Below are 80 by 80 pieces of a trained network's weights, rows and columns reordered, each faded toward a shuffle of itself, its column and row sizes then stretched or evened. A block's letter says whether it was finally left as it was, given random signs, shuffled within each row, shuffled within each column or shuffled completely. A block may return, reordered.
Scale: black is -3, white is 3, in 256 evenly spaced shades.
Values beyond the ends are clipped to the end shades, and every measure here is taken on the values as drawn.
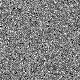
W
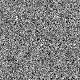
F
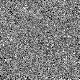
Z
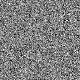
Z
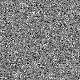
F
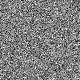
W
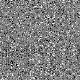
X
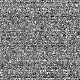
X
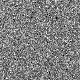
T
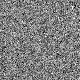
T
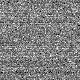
F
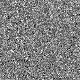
T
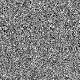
X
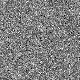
T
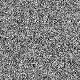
F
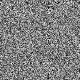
Z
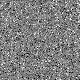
W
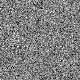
Z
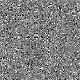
X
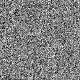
T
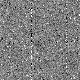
T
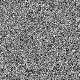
F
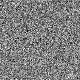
F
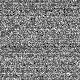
F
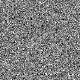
Z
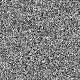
W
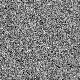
W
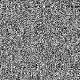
X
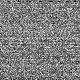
F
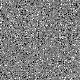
Z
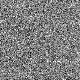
F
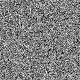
W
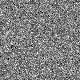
W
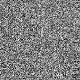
X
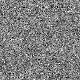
F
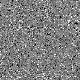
X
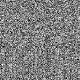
X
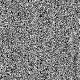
T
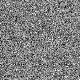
F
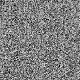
X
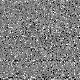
X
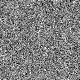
W
